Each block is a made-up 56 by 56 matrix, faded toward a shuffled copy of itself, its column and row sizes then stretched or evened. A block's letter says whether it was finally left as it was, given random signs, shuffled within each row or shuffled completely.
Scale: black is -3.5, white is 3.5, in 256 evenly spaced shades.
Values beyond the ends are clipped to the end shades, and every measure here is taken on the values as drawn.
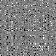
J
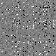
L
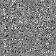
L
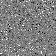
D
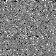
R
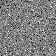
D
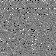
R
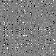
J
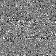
R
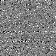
R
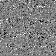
R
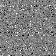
R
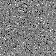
D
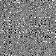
L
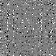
J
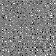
J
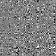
J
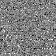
R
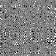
J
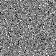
D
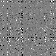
L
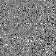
L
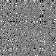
J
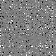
J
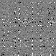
J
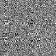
J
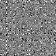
L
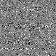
R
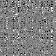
J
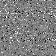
R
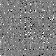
J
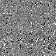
L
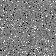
D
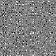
J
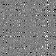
J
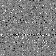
R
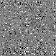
L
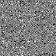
L
